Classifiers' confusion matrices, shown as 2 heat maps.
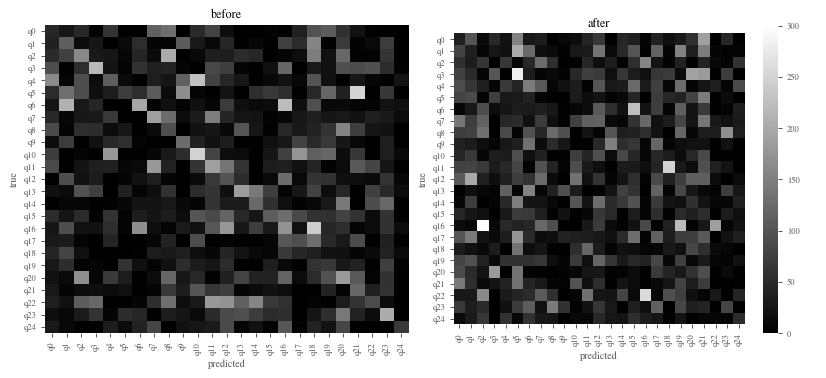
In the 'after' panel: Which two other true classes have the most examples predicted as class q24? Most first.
q4, q2
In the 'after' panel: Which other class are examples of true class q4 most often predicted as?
q6
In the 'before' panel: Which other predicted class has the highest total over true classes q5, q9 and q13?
q21
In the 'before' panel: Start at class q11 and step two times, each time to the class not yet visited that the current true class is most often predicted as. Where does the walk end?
q8
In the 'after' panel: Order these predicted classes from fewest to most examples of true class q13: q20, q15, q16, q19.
q16, q20, q15, q19
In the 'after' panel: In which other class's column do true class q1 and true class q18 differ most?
q19
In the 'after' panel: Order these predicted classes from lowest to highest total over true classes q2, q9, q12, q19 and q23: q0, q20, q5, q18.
q18, q20, q5, q0
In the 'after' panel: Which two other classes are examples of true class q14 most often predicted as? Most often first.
q5, q12
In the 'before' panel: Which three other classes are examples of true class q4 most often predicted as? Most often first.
q10, q0, q9
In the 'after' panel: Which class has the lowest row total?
q24
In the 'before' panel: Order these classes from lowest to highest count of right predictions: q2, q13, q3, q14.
q14, q2, q13, q3
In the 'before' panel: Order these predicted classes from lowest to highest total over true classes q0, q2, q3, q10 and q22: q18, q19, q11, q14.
q14, q19, q18, q11
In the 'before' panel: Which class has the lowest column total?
q24
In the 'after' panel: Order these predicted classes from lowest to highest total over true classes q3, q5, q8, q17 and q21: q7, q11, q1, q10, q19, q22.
q22, q7, q11, q10, q19, q1
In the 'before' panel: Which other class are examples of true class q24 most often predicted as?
q16
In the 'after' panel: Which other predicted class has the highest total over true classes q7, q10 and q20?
q21
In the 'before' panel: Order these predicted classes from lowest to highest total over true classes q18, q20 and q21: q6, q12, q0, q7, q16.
q6, q7, q0, q12, q16
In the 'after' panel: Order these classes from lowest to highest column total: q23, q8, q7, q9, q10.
q9, q23, q8, q10, q7
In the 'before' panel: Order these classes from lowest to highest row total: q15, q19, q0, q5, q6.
q19, q0, q6, q15, q5
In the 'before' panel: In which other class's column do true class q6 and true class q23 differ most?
q1
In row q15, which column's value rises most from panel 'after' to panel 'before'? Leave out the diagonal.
q16
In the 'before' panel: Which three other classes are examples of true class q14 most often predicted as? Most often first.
q20, q23, q22
